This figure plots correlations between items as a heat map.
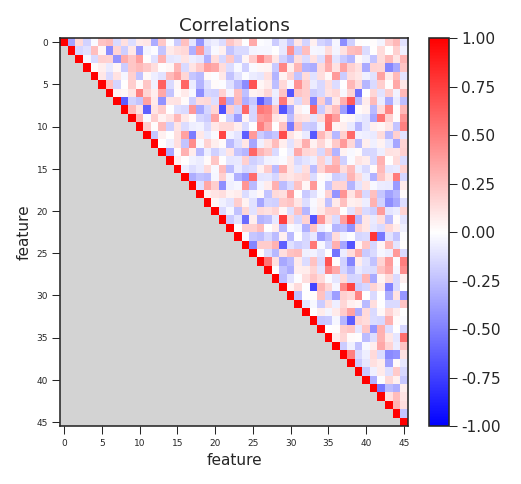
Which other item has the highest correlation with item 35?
26
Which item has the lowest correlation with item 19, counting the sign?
43
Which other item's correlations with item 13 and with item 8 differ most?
24
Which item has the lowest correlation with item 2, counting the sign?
7
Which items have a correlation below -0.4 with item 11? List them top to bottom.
8, 17, 24, 33
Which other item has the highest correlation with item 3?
29
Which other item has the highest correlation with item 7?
38
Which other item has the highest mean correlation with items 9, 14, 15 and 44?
42
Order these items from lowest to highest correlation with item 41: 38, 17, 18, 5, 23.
5, 17, 38, 18, 23
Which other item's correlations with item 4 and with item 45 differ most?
10
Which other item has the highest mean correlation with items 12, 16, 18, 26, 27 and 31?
35
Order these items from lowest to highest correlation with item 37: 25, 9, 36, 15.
36, 25, 9, 15
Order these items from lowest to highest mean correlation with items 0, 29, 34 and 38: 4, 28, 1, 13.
28, 1, 13, 4
